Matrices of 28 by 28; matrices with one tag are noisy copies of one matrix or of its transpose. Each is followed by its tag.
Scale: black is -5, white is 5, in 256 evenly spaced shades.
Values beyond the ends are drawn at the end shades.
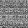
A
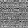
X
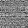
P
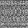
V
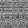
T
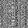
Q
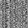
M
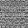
P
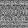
V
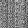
A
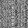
Q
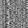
M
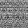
T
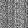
A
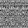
M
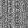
T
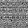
T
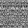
M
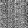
A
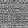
X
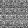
A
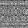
V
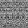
T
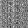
T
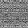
X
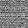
P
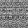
T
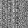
T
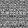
Q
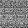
A
